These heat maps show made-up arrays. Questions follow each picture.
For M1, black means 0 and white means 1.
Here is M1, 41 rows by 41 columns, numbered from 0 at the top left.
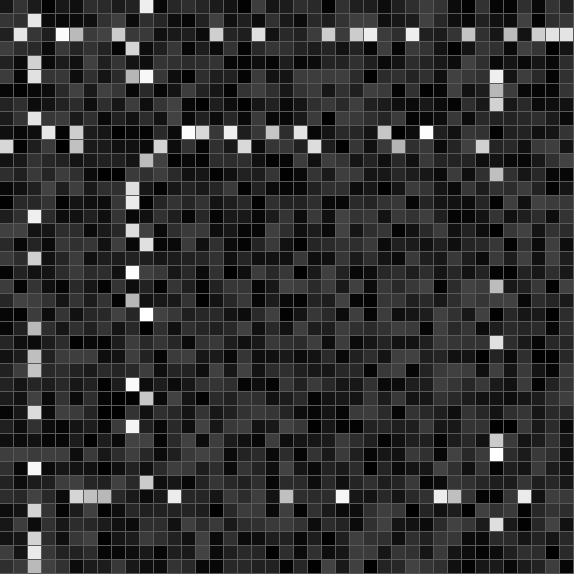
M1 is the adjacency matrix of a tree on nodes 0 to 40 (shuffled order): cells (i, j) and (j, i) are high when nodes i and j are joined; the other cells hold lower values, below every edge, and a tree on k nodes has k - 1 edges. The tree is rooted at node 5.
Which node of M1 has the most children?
2
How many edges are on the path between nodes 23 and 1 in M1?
2
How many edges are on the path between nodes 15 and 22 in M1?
4
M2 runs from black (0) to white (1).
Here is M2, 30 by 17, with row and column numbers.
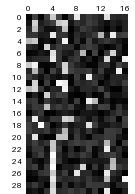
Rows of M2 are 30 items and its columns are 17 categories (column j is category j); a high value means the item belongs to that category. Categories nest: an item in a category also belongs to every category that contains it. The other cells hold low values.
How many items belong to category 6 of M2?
10
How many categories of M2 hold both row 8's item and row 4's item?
3
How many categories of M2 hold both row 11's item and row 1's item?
3
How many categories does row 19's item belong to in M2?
1
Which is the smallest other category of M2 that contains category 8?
13
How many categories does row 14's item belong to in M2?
2
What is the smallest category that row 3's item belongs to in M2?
12
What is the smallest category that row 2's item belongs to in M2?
1
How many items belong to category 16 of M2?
2
